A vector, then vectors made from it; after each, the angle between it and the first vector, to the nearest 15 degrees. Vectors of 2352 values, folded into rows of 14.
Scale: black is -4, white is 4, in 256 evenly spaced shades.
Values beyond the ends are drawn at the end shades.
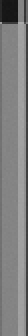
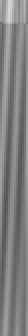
120 degrees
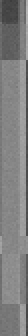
45 degrees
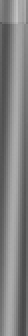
90 degrees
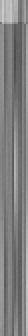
135 degrees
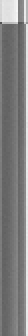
150 degrees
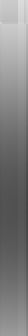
105 degrees
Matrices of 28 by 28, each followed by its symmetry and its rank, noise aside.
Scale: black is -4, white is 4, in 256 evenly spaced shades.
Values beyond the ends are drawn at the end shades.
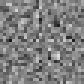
no symmetry, rank six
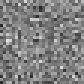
antisymmetric, rank six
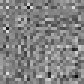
symmetric, rank five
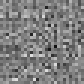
no symmetry, rank seven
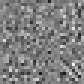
antisymmetric, rank six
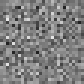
antisymmetric, rank six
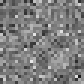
symmetric, rank six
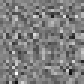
no symmetry, rank five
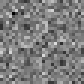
symmetric, rank seven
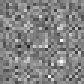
symmetric, rank five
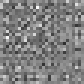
symmetric, rank six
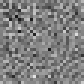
symmetric, rank seven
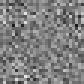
antisymmetric, rank six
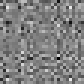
no symmetry, rank five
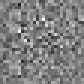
no symmetry, rank five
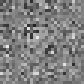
symmetric, rank six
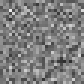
symmetric, rank six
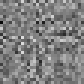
antisymmetric, rank six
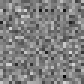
no symmetry, rank six
